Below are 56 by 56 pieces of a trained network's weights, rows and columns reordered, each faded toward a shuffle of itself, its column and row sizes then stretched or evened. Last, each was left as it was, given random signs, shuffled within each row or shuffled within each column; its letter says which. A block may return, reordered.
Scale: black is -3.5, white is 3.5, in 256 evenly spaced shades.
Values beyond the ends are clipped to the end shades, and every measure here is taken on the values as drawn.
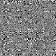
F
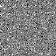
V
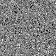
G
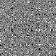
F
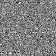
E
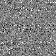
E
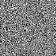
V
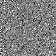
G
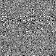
V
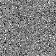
G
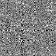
V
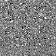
F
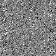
G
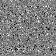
E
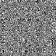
F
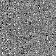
G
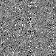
G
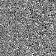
G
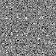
F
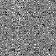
F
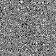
V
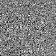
F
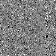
G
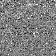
E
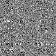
F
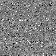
E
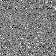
E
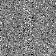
G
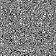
V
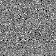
E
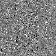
G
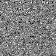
E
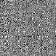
F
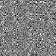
F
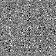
V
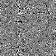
V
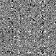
F
